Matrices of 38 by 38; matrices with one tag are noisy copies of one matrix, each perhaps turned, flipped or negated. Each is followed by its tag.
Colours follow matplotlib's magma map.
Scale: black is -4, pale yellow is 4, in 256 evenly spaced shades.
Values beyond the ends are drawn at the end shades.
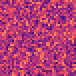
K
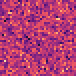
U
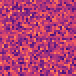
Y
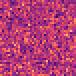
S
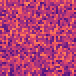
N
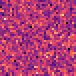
K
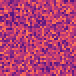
S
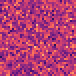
K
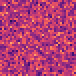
U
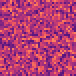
Y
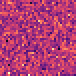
U
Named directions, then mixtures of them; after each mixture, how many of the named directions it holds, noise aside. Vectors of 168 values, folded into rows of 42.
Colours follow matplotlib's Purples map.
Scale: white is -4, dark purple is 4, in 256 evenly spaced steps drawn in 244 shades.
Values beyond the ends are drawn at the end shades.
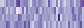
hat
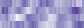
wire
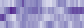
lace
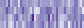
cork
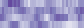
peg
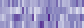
four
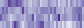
three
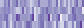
two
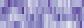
four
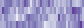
two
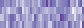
three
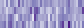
one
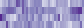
four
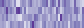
two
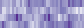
three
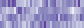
four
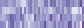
four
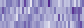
two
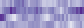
two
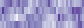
three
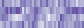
four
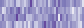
two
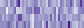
three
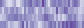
two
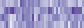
two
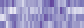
one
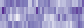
three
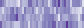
three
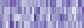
four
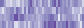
three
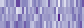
one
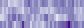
two
